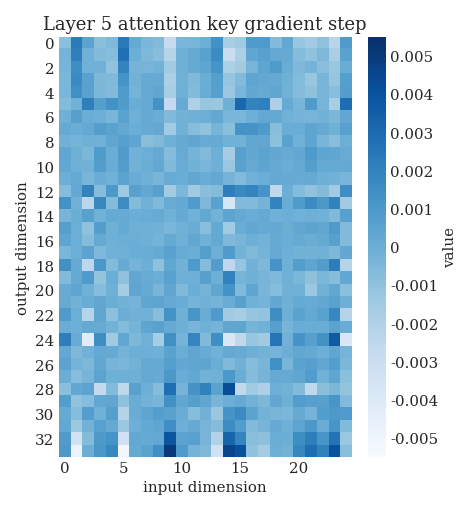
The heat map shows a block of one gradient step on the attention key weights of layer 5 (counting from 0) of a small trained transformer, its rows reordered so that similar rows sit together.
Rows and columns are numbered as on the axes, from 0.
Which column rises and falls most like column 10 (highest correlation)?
21
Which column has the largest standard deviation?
14
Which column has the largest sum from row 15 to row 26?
23
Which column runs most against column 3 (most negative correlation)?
12
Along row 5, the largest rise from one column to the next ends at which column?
24
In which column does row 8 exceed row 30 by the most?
5
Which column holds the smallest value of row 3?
9
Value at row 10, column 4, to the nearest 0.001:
0
